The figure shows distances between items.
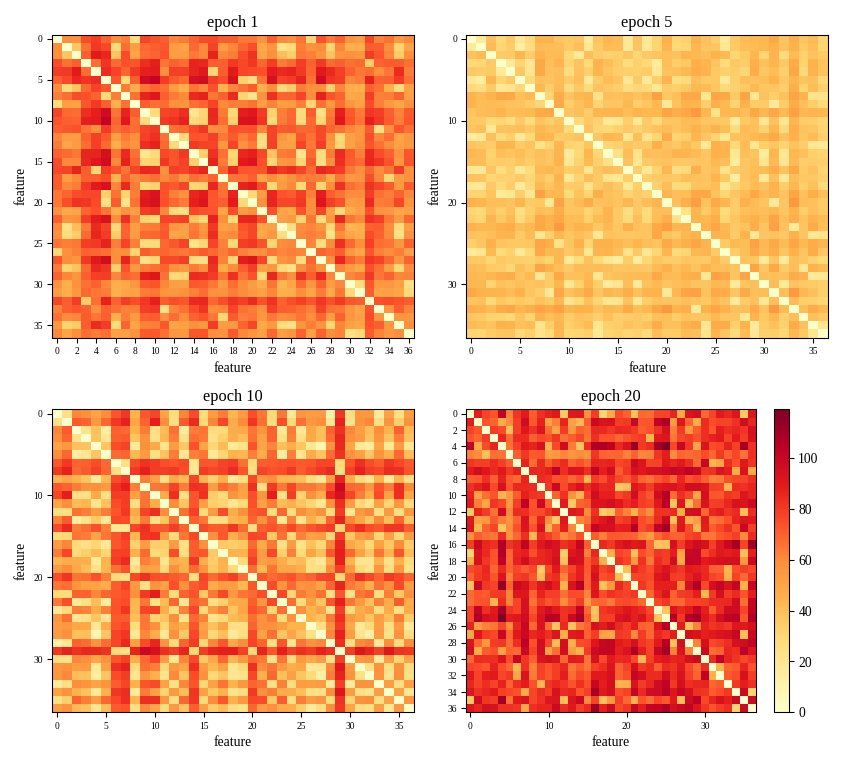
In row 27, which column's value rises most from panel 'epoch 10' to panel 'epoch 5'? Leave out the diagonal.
4
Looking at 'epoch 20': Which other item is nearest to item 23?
3
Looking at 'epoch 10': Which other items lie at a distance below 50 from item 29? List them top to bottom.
6, 7, 14, 20
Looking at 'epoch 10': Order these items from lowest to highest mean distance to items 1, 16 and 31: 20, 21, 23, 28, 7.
28, 23, 21, 20, 7
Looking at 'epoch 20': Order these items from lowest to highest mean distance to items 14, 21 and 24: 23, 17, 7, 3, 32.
17, 23, 3, 32, 7
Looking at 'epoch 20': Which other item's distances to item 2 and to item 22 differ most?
30
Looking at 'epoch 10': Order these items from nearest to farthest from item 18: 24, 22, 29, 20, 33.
24, 33, 22, 20, 29
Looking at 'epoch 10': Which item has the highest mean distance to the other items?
29
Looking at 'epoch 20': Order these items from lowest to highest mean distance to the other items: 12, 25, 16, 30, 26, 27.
12, 26, 27, 30, 16, 25
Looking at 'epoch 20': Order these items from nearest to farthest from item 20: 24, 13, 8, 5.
5, 8, 13, 24
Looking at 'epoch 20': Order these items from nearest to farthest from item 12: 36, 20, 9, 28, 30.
20, 30, 9, 36, 28
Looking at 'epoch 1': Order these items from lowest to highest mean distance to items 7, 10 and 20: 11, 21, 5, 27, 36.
5, 36, 21, 27, 11
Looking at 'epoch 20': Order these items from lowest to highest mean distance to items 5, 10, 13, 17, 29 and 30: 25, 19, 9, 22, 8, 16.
22, 8, 19, 9, 16, 25
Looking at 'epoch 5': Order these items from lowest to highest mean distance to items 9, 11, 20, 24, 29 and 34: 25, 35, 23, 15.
35, 15, 25, 23
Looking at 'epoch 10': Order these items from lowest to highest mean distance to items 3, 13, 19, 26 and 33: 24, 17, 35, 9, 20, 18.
18, 17, 24, 35, 9, 20
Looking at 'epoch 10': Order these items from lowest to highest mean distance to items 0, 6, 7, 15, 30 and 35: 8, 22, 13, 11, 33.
33, 22, 8, 11, 13
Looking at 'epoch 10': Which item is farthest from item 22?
10
